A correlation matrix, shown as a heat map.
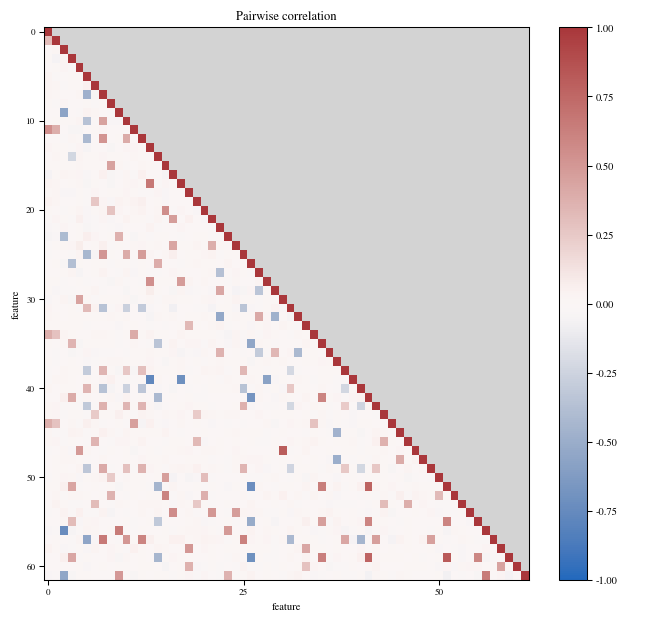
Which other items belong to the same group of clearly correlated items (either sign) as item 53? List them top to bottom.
6, 19, 43, 46
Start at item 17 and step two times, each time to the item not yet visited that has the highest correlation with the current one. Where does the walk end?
28
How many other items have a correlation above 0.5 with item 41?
4
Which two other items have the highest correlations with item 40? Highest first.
5, 31
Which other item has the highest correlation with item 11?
0
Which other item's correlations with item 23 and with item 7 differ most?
57
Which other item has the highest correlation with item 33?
58
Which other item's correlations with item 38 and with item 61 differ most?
56
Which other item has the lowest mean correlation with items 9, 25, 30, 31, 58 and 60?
2
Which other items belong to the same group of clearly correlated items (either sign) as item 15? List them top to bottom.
8, 20, 50, 52
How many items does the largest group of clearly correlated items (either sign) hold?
11
